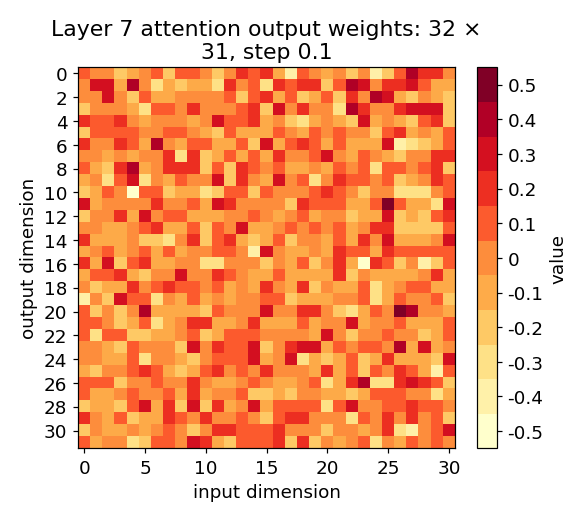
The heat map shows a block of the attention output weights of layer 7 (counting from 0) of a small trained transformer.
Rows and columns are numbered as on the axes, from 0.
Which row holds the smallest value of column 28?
16
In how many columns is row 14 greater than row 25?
12
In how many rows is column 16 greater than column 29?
15
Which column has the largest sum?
25
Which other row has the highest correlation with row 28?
23
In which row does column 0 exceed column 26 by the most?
6
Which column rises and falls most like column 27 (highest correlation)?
26
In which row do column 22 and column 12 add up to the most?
1
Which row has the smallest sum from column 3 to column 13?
10
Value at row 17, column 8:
0.3
